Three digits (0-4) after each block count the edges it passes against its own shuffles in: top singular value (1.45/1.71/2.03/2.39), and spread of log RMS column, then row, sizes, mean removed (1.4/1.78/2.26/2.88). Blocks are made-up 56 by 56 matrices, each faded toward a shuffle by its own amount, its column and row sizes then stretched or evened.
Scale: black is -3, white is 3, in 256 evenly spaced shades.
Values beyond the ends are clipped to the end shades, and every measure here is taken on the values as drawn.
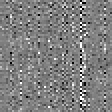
4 4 0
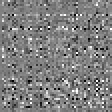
0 4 4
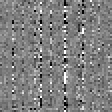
2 4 0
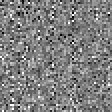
1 3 0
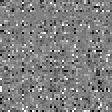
1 3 3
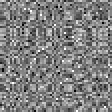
4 0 0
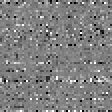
0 2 4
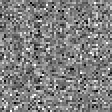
2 0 0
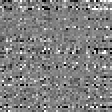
3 2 4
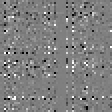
0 4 3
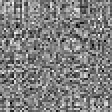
3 1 0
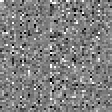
2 3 1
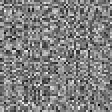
3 0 1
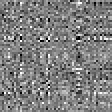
4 3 3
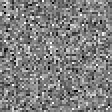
1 0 0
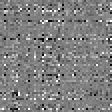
3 3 4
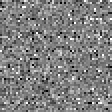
0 0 3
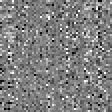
2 3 0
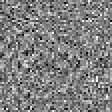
2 2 0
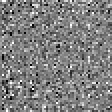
0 3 2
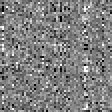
2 3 0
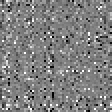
2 3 2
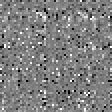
1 2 2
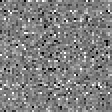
0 1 3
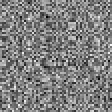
4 0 1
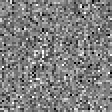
1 1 0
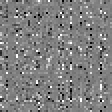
2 4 3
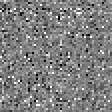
1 1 1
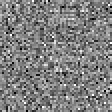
2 0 0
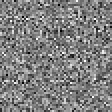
1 0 1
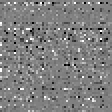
0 2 4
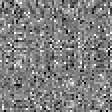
3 0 0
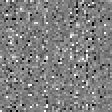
0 3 0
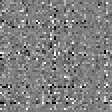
0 3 3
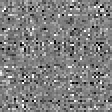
2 1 3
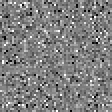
0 0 2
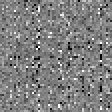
0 4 1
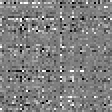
2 3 4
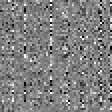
3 4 1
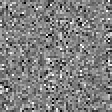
0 3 0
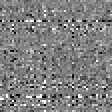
3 2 4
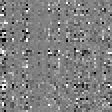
1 4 3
